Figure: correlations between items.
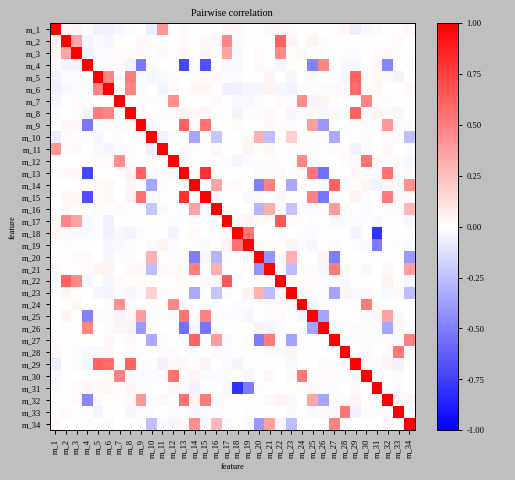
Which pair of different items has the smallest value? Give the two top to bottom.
m_18, m_31
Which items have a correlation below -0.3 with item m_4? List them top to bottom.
m_9, m_13, m_15, m_25, m_32
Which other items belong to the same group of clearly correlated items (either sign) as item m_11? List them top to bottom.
m_1
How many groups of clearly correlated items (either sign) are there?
8
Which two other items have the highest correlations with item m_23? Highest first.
m_20, m_10
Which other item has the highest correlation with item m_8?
m_29
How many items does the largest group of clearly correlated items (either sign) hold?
8
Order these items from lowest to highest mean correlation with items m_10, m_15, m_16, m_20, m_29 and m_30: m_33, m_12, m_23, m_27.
m_27, m_33, m_23, m_12
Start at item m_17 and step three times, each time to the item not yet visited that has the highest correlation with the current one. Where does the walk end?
m_3
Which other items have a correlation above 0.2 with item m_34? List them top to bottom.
m_14, m_16, m_21, m_27
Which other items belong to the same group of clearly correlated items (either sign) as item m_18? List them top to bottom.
m_19, m_31
